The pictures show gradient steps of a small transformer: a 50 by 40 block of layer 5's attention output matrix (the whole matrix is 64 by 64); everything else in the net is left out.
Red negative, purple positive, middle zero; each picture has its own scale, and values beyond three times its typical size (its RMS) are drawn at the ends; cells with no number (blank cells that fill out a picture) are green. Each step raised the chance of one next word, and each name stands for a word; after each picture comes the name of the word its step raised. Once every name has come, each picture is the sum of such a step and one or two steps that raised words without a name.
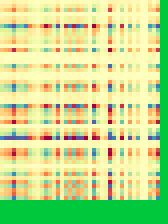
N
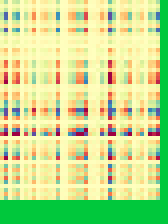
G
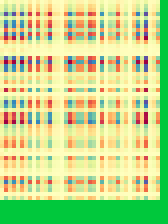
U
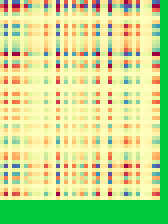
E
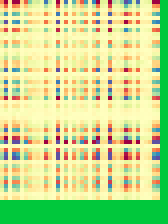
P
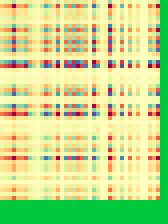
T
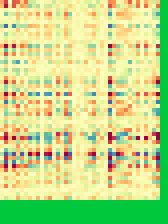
G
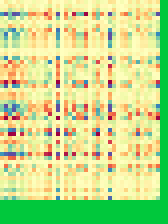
G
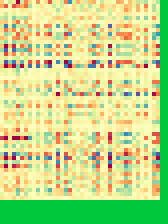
T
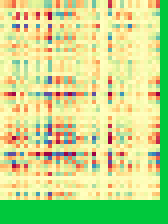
G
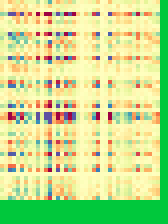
U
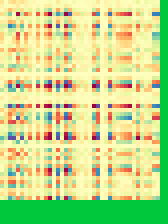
N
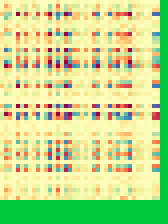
T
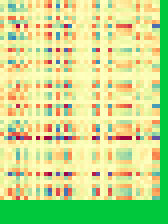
N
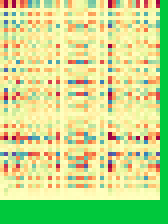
P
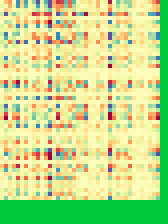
P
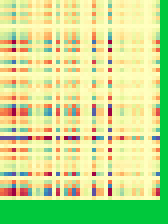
N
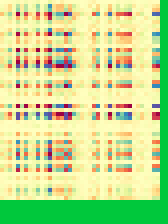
T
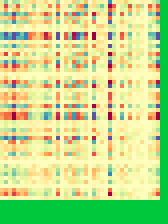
E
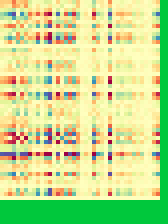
G
